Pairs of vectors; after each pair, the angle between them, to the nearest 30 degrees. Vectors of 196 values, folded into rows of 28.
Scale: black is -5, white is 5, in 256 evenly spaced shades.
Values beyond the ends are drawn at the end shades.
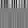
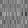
90 degrees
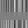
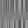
30 degrees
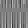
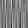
150 degrees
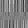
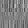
150 degrees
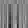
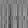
30 degrees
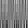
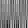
30 degrees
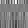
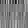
150 degrees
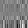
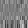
30 degrees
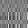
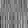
60 degrees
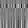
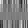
90 degrees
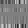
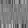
30 degrees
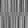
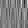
120 degrees
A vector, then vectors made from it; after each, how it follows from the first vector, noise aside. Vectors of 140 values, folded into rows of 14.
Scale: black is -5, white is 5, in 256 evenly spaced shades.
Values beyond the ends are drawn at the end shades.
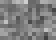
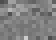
wrapped around, partly zeroed.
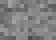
reversed, negated, shrunk.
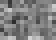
reversed.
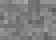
shrunk.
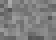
reversed, negated, shrunk.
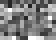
reversed, scaled up.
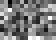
reversed, scaled up.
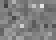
wrapped around, partly zeroed.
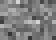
wrapped around.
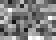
reversed, scaled up.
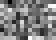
reversed, scaled up.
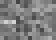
wrapped around.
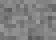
reversed, negated, shrunk.
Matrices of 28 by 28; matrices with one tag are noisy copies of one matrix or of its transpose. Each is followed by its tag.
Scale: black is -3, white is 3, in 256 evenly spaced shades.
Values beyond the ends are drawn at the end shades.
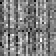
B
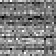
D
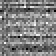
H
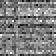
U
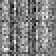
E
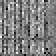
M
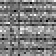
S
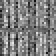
B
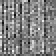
M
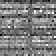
B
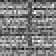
B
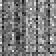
D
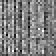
M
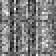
E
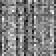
U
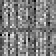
B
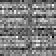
B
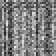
H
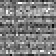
U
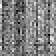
D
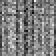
U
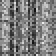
E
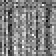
H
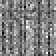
S
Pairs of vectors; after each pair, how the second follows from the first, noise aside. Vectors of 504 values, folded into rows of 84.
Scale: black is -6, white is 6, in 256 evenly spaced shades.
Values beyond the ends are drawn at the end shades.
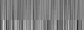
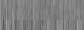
negated, shrunk.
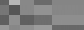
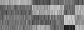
reversed, negated, scaled up.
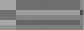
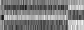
reversed, scaled up.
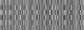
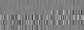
reversed, partly zeroed.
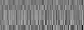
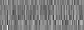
wrapped around, negated.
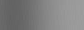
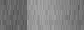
wrapped around, negated.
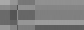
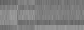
negated, shrunk.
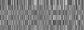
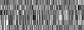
wrapped around, scaled up.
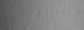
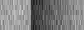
wrapped around, scaled up.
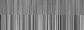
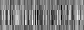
wrapped around, scaled up.
